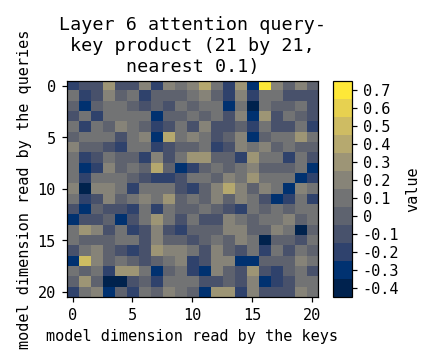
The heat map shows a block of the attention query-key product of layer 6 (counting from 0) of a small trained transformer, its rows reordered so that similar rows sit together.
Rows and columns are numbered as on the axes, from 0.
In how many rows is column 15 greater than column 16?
10
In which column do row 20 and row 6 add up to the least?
3
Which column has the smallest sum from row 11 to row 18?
16
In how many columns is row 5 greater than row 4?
11
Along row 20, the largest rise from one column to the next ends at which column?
12
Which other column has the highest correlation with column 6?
8
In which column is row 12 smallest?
1
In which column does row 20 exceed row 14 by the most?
19
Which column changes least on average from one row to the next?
9
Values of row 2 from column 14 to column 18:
0.1 -0.4 0.1 0 0
